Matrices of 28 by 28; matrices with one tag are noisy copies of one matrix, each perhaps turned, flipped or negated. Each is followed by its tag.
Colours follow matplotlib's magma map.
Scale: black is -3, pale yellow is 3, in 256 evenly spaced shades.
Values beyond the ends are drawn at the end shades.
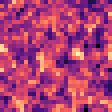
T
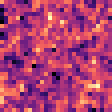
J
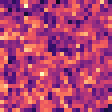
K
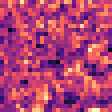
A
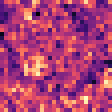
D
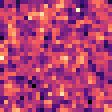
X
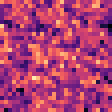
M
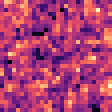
M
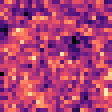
D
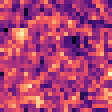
D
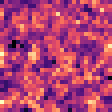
T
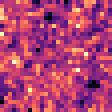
J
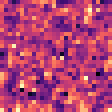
X
